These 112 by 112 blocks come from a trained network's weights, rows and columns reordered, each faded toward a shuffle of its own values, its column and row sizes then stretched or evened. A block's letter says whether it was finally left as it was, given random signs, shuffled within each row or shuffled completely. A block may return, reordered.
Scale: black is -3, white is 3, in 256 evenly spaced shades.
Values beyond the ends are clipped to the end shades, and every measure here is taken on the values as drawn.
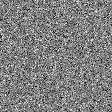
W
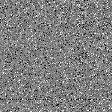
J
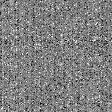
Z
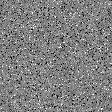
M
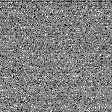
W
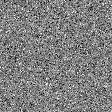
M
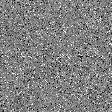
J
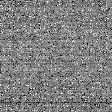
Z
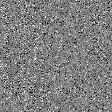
J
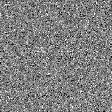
Z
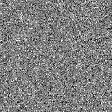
Z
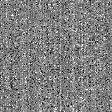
Z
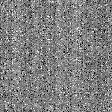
Z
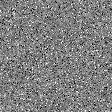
M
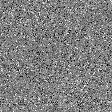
W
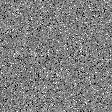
M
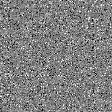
Z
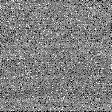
Z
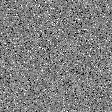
M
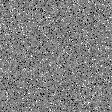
M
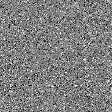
J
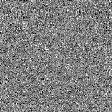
Z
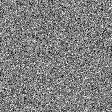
M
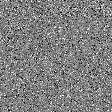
W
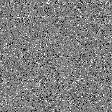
J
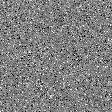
M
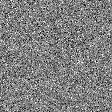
M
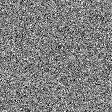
M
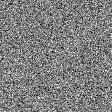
W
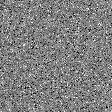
M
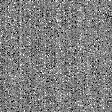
Z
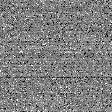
Z
